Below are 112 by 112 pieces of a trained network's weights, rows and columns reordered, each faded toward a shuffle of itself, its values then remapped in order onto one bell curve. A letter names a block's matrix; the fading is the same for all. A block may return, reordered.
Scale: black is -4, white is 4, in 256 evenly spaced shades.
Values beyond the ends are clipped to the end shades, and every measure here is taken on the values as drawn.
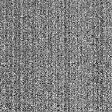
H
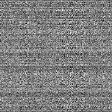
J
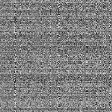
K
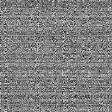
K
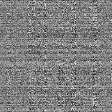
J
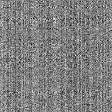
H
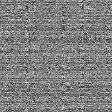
J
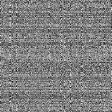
K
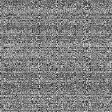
J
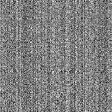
H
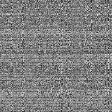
K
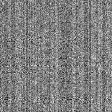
H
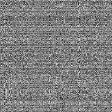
K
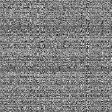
J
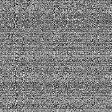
K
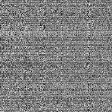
K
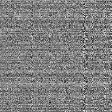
K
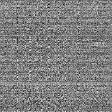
K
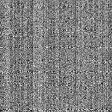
H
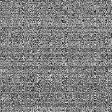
K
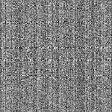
H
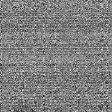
K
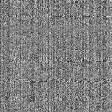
H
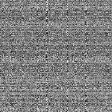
J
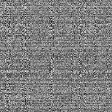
K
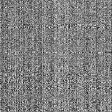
H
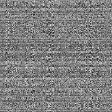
K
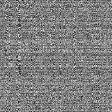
K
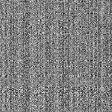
H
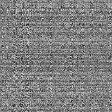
J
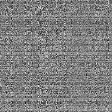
K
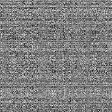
J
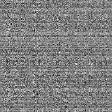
K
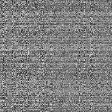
K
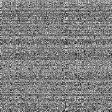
J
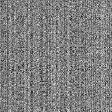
H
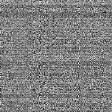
K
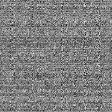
K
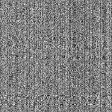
H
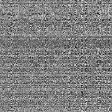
J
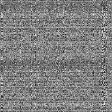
K
